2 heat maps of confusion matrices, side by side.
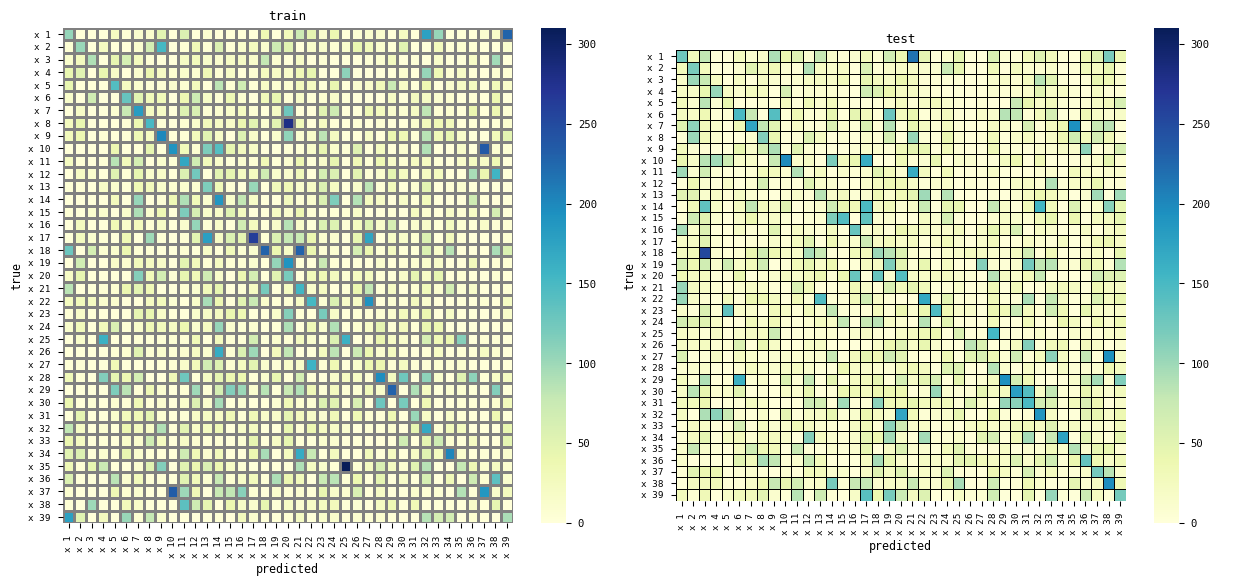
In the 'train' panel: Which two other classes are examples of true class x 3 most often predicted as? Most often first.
x 38, x 18
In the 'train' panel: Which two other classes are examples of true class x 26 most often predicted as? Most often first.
x 14, x 17
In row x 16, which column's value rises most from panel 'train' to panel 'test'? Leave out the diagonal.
x 1
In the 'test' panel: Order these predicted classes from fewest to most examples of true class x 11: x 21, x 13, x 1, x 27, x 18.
x 27, x 13, x 18, x 1, x 21
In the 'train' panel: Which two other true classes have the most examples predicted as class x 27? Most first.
x 22, x 17
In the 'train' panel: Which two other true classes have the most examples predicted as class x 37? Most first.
x 10, x 12
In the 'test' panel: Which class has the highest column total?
x 3
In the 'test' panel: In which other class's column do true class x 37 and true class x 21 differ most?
x 1
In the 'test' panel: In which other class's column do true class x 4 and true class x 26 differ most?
x 31
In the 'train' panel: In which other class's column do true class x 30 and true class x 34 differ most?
x 21
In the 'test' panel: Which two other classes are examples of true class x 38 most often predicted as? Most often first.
x 14, x 25
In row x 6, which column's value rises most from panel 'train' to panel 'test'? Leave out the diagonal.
x 9
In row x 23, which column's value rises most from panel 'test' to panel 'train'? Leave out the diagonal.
x 20
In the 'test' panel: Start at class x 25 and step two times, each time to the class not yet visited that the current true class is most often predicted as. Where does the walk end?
x 24
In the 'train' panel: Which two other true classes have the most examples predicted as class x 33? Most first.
x 1, x 39
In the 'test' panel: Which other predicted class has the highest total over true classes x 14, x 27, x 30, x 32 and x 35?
x 38
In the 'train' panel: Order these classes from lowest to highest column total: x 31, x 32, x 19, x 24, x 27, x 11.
x 31, x 19, x 27, x 24, x 11, x 32
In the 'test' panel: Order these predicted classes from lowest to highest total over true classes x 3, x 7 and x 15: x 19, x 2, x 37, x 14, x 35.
x 19, x 37, x 14, x 35, x 2
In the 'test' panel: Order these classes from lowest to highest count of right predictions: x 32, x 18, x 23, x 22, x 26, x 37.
x 26, x 18, x 37, x 23, x 22, x 32
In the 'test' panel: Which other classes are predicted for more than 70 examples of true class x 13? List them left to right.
x 22, x 24, x 37, x 39
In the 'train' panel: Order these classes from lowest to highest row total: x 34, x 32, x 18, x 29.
x 32, x 34, x 18, x 29
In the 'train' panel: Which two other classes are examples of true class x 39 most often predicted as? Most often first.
x 1, x 6
